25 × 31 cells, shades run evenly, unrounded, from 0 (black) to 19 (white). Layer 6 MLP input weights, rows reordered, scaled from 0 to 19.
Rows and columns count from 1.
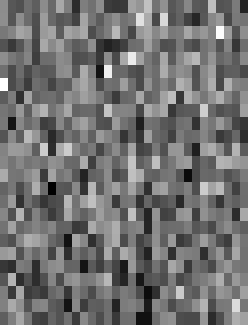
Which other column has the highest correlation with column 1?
16
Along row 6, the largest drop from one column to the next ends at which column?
15
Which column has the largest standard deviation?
19
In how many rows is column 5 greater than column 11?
10
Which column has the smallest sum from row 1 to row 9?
13
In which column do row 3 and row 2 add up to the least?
5
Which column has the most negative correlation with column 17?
11
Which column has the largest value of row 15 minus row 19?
12
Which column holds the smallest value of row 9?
22
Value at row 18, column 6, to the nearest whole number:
9
